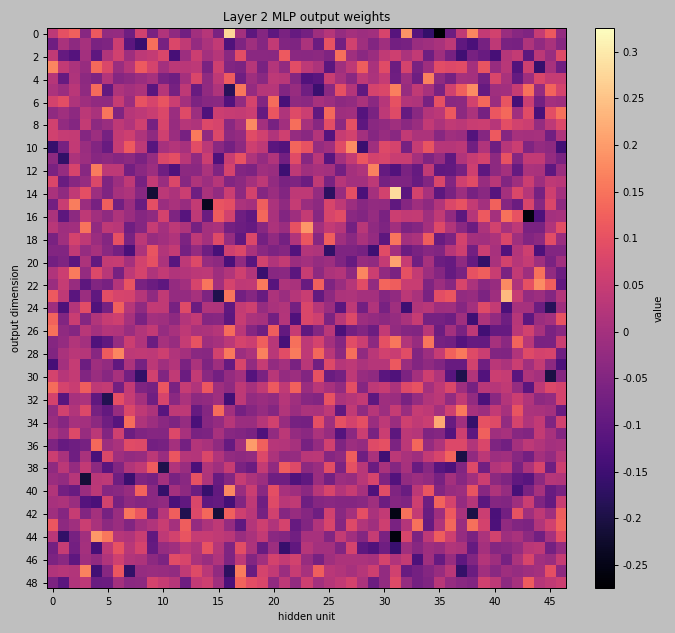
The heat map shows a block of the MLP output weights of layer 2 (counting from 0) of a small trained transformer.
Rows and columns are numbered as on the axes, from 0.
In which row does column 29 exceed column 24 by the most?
5
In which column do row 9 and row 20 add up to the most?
13
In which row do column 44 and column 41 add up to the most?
22
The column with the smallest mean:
1
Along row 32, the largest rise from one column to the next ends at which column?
6
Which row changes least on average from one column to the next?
46
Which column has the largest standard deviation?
31
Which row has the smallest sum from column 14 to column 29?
19
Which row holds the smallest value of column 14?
15
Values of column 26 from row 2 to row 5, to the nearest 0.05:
0.15 0 0 0.1
